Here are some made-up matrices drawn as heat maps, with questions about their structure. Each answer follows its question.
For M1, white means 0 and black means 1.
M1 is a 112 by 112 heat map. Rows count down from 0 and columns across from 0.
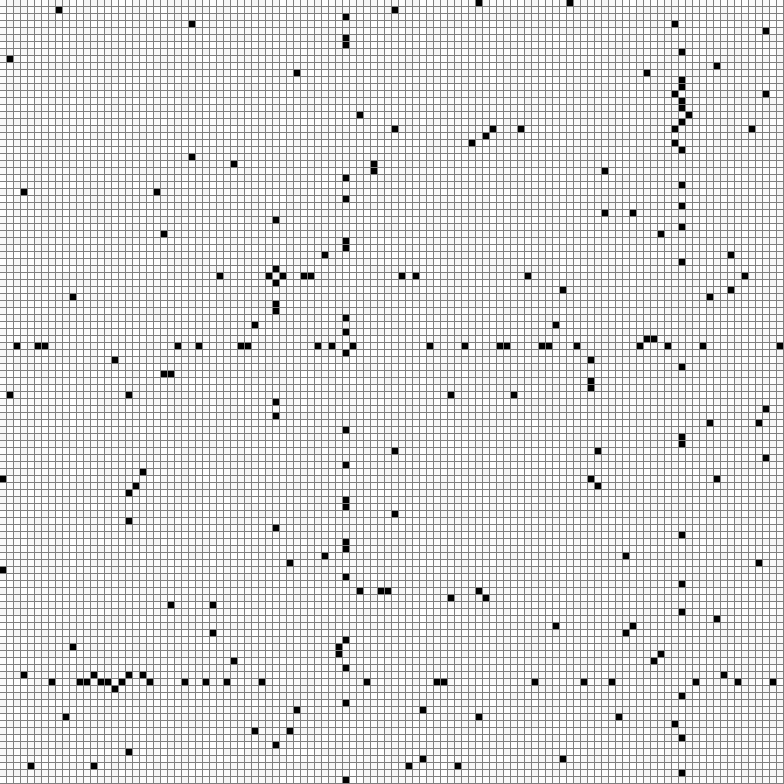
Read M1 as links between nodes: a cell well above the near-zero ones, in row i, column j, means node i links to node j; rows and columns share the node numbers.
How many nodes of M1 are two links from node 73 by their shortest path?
3
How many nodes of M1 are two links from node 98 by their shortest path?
1
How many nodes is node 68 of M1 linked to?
3
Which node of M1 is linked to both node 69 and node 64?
node 85
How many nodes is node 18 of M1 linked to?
5
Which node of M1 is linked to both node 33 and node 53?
node 23
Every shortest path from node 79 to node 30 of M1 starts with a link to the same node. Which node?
node 89
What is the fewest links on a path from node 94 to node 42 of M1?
5
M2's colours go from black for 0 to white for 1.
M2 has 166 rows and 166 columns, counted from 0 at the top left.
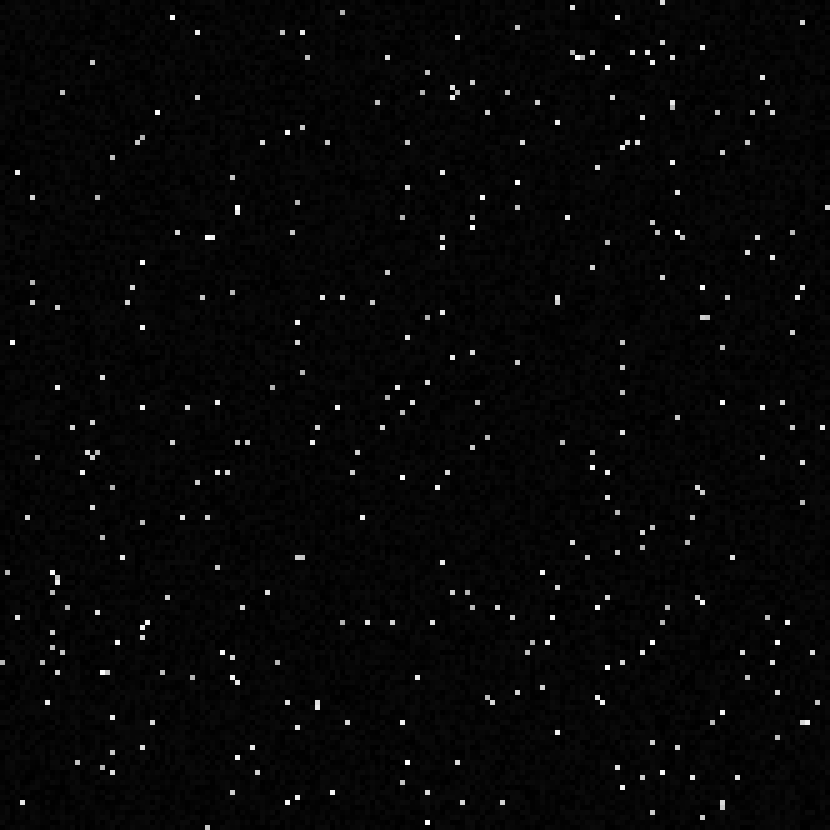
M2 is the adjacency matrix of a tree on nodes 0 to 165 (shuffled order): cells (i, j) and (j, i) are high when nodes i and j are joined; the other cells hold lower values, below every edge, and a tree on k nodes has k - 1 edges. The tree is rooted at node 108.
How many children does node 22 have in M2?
4
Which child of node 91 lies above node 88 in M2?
18
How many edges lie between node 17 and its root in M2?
5
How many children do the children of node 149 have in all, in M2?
7
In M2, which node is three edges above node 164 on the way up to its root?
140
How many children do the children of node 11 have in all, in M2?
2
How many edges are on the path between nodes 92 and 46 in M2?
7
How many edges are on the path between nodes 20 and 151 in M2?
7
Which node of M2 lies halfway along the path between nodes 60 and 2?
59
